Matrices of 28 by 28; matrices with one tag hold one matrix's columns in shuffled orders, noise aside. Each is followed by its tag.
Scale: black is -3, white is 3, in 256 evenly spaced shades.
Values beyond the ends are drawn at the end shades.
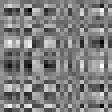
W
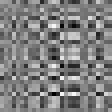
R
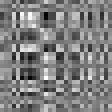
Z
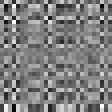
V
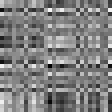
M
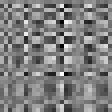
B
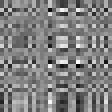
M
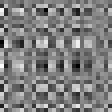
W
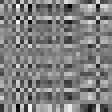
V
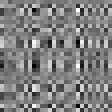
W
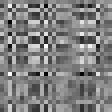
B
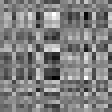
Z
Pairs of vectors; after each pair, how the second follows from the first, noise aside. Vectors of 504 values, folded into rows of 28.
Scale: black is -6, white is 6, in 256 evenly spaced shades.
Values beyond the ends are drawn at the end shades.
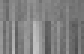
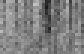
reversed, negated.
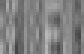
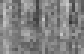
reversed, negated.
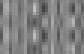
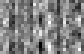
wrapped around, negated, scaled up.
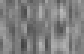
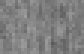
negated, shrunk.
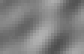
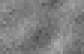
negated, shrunk.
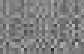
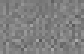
negated, shrunk.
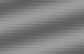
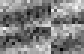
wrapped around, negated, scaled up.
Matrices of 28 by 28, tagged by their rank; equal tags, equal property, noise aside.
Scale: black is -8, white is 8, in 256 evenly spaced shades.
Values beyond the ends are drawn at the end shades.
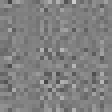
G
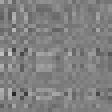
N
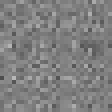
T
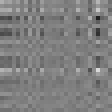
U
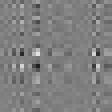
U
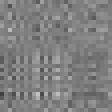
N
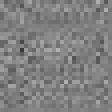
T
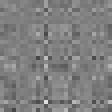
N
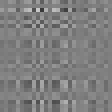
U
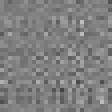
G
